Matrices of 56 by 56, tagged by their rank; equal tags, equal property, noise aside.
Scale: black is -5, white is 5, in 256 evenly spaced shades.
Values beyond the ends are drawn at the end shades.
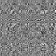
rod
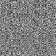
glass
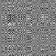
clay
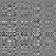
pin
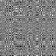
pin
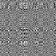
pin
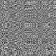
rod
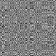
clay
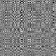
pin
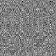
rod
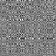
clay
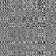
clay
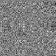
glass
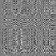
clay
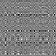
pin
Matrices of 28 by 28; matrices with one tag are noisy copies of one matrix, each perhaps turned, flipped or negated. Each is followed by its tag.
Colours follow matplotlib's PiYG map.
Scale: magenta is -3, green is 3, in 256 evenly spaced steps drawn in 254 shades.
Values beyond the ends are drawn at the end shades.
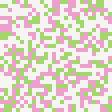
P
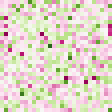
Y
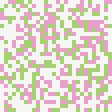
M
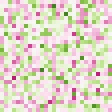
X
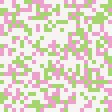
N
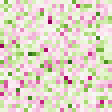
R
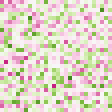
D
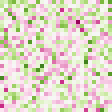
Y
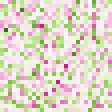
X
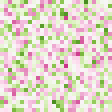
Y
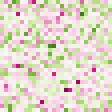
R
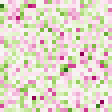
N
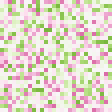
Y
